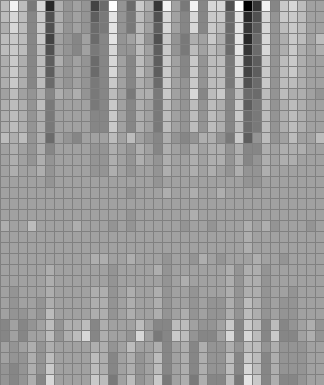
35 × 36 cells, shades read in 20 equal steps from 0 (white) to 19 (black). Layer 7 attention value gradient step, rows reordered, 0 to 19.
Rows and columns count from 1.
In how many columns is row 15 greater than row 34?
12
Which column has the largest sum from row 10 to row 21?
28
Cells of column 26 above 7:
16
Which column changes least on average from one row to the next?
14
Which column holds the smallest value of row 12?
13
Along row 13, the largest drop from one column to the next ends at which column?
27
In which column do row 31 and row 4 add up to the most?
18
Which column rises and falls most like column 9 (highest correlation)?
20
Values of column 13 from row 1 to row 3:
0 2 2
